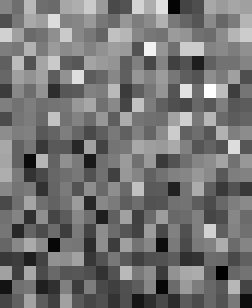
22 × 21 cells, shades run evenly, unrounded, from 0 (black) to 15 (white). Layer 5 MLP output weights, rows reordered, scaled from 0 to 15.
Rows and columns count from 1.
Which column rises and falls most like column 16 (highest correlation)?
17
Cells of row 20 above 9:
5
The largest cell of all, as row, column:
7, 18
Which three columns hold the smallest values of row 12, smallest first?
3, 8, 14
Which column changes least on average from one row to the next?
2
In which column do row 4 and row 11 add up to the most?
13
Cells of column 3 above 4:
18
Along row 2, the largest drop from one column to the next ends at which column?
6
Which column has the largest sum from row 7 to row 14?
12
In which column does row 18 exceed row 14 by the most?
19
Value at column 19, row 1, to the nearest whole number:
9
